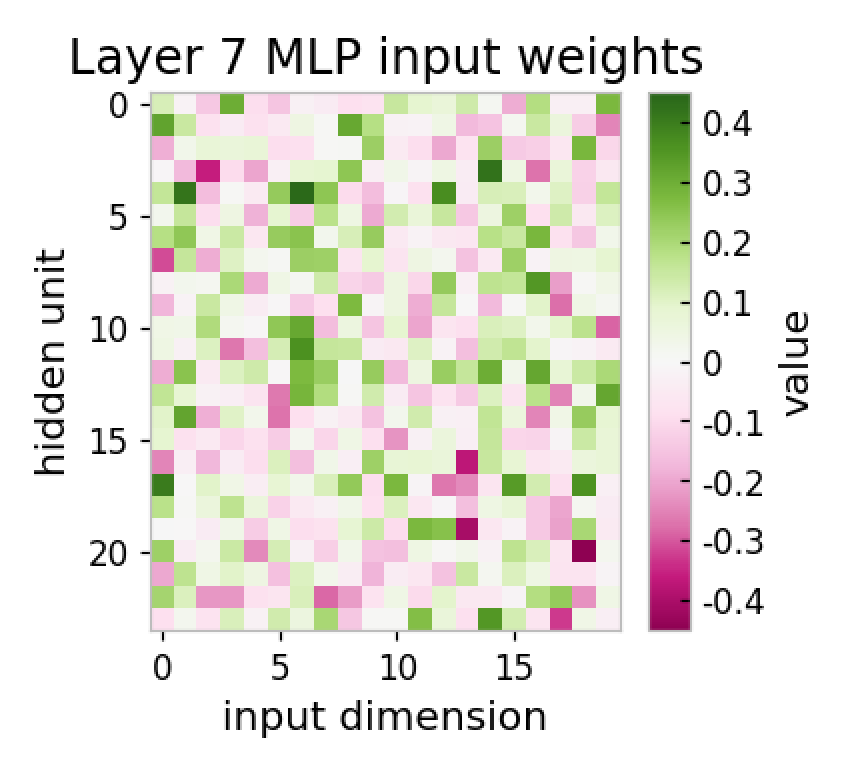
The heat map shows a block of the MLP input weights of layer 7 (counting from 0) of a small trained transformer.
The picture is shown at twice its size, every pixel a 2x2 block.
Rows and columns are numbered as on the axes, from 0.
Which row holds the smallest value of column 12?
17
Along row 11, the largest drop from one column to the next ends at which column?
3
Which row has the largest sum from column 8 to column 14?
12
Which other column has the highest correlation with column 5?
15
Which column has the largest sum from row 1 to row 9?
1
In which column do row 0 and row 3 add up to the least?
2
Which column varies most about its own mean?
0
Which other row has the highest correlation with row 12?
7
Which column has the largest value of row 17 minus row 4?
18
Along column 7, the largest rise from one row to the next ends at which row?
23
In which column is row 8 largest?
16
